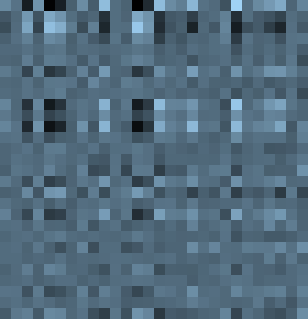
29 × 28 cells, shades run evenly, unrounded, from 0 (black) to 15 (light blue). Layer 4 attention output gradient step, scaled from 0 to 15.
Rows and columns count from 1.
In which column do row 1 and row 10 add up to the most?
22
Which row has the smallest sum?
3
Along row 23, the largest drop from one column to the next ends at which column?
9
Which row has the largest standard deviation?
1
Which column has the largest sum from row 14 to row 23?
18
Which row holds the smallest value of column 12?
16
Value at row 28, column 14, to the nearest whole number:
7
